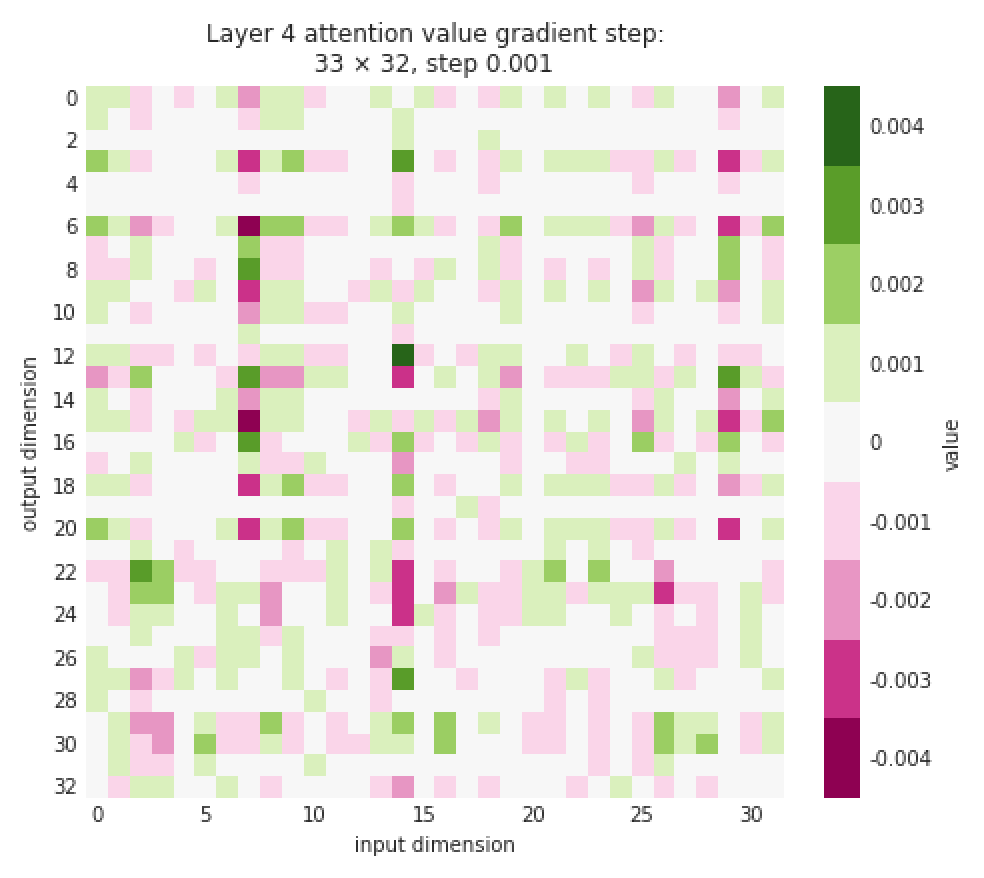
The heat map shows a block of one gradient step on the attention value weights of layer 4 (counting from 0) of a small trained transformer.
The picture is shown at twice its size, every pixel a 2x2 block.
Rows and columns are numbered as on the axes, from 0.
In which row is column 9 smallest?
13
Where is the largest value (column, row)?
14, 12
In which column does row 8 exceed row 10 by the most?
7
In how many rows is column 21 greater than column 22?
9
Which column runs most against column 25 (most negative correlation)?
31
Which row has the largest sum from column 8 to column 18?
29
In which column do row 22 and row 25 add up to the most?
2
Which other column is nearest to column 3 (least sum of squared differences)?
20
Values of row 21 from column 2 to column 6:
0.001 0 -0.001 0 0
